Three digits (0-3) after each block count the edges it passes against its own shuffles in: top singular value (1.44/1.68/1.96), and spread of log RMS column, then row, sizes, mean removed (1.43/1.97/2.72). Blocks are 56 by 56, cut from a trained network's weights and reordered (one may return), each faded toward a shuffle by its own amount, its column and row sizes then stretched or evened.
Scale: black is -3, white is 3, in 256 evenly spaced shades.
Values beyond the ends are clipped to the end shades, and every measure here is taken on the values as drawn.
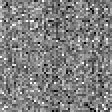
1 0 0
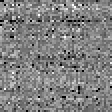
1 2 2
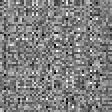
3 2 1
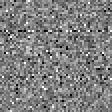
1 0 1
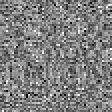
2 0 0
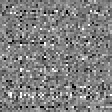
1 1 2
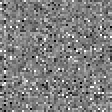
0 1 1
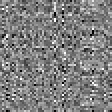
2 2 1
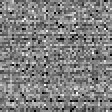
2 2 0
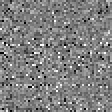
0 0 2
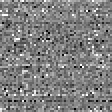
0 1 2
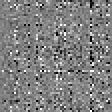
0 3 2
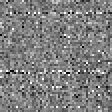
1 0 2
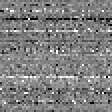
3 0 3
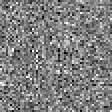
1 2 0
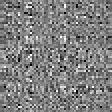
3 2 2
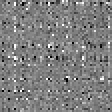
2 2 2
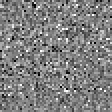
0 0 1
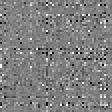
1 2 2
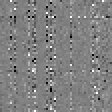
1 3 0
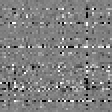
2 1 3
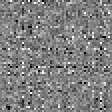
1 2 2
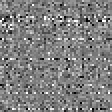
0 1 3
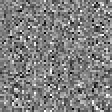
0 2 0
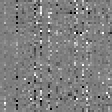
1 3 1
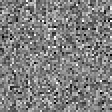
0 1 1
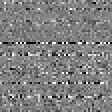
3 0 3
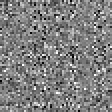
0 2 1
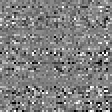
0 2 3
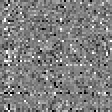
1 1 2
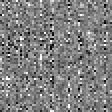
0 3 1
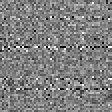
3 0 2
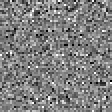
0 0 2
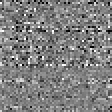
0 1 3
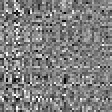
2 2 1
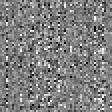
0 3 0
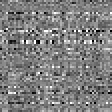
3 0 3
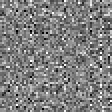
2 2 0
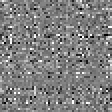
0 2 3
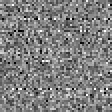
1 0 2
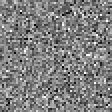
0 1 0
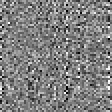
3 2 1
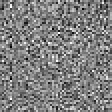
2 2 0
